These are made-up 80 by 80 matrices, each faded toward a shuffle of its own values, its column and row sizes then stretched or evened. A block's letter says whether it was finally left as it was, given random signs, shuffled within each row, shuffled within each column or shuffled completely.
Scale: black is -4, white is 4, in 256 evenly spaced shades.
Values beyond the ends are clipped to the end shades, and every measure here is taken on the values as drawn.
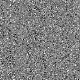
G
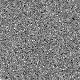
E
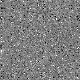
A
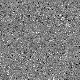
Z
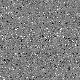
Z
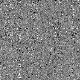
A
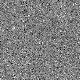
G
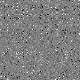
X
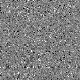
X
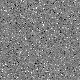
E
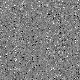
G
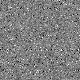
Z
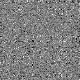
A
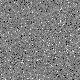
E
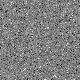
E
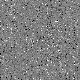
G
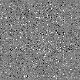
A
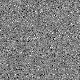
Z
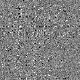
X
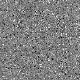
A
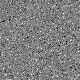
E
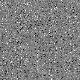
G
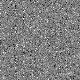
G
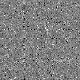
X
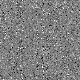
G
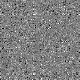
X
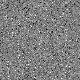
G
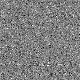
Z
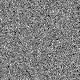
E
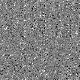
X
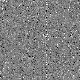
G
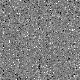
G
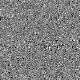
A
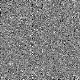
A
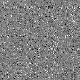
X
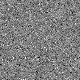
Z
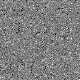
A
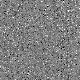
G
